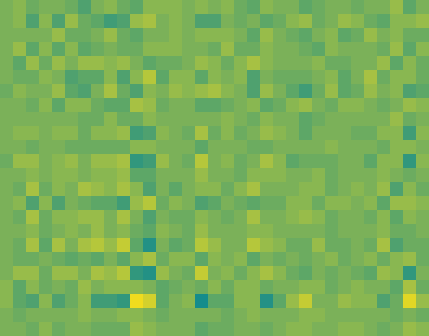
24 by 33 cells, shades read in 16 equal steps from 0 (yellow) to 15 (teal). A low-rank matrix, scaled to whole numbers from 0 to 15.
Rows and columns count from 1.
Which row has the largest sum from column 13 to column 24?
22
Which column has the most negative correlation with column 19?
2
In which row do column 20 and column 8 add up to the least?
18
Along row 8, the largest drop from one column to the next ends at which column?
11
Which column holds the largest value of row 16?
12
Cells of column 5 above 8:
7
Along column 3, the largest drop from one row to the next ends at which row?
16
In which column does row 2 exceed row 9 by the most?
9
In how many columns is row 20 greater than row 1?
10
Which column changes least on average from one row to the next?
1
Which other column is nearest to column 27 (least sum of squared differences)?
33
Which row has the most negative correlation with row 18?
15
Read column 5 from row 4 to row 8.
10 6 8 6 10
